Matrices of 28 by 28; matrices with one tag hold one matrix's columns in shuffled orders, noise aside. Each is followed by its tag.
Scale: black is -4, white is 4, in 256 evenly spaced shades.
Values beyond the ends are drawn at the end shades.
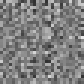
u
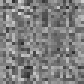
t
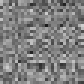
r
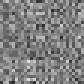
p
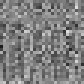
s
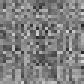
s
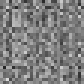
t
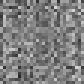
t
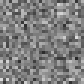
p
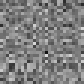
r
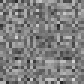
p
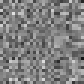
p
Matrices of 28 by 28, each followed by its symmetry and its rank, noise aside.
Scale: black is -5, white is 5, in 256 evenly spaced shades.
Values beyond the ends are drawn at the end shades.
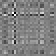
symmetric, rank one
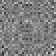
no symmetry, rank three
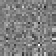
no symmetry, rank three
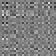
no symmetry, rank two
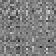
no symmetry, rank three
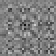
symmetric, rank two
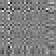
antisymmetric, rank two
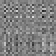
no symmetry, rank two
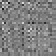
symmetric, rank three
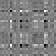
symmetric, rank one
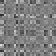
no symmetry, rank two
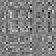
no symmetry, rank three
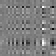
no symmetry, rank one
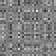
antisymmetric, rank two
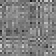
symmetric, rank two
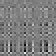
no symmetry, rank one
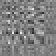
no symmetry, rank two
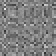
no symmetry, rank two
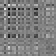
symmetric, rank one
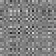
symmetric, rank one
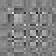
symmetric, rank two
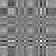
symmetric, rank one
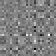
antisymmetric, rank two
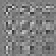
symmetric, rank two
